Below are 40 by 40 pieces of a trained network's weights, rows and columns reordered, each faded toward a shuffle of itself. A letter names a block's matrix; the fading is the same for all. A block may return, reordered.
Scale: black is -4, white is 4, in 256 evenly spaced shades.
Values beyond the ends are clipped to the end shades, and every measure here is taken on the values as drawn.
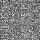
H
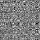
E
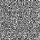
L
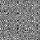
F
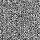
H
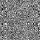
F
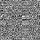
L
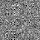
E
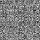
L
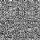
L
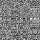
L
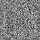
H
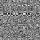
L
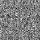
H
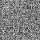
H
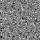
E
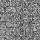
H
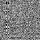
E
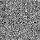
H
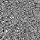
E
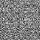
L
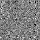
E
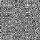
F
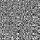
F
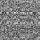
L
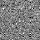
E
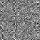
F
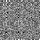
E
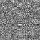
L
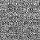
L
